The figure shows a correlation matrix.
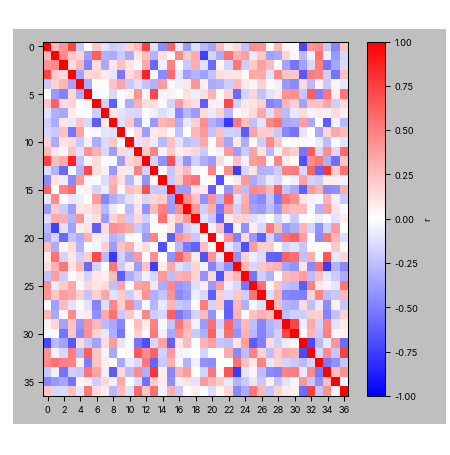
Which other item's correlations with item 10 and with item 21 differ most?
8
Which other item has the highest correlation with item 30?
29
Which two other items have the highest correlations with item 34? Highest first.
13, 22
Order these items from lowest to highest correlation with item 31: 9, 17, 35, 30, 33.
33, 9, 30, 17, 35
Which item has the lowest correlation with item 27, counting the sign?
22
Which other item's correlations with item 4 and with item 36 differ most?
32
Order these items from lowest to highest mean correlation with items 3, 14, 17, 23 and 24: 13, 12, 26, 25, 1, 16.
25, 13, 26, 12, 16, 1
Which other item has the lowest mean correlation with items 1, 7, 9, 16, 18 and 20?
28
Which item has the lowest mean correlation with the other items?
31
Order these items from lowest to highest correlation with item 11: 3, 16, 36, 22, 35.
35, 16, 3, 22, 36
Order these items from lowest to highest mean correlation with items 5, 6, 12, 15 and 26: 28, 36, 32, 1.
1, 28, 36, 32
